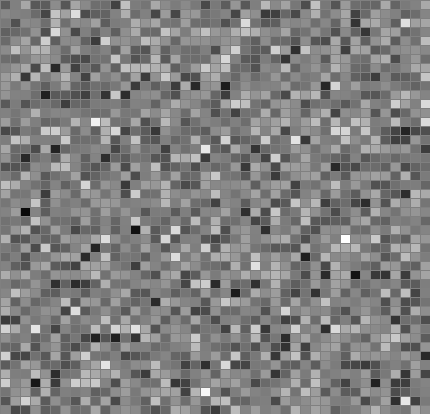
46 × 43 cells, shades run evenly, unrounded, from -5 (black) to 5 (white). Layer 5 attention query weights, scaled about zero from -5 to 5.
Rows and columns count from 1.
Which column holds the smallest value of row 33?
24
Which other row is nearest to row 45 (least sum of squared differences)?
20
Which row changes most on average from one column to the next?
37
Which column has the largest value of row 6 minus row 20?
28
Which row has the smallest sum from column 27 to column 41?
41
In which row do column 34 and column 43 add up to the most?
14
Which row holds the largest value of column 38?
27
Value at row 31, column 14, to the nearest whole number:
0
